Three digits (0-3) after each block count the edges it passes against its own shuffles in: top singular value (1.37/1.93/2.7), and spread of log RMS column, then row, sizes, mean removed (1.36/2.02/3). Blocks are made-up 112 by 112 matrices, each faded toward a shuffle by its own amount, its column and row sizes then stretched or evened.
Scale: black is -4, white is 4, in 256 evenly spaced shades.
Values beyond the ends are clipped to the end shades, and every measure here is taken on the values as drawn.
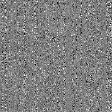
0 3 0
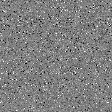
0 0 2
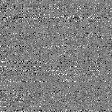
2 1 3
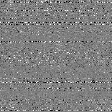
2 0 3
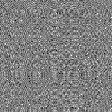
3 0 0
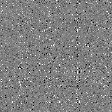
1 2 2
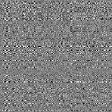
3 2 3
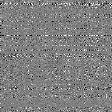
2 2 3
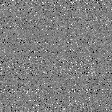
1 0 2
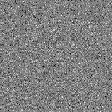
2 0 0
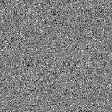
2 0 1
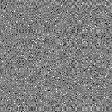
3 1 0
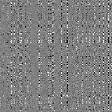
3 3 2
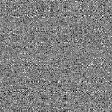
2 1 2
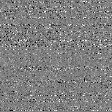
0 1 3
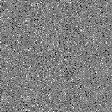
2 1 0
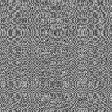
3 1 0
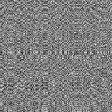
3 1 2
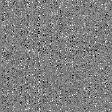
1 3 1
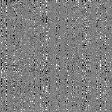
2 3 2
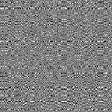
3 0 3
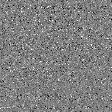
0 0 2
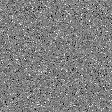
1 0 0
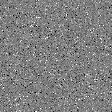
0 0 1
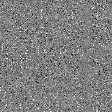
0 2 0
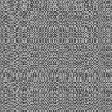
3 3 2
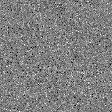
1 0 0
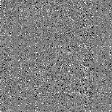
0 3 2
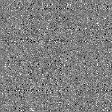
0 2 2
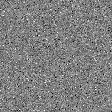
1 0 0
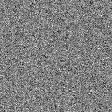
1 0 0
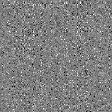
2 2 1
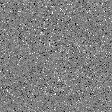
0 0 1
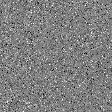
0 1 0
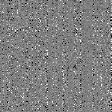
2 3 1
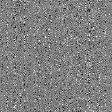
0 3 0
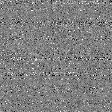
0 0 3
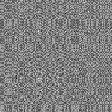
3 0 0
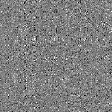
2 2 1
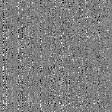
1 3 1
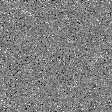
0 0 1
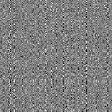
3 3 0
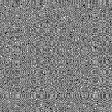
3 0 0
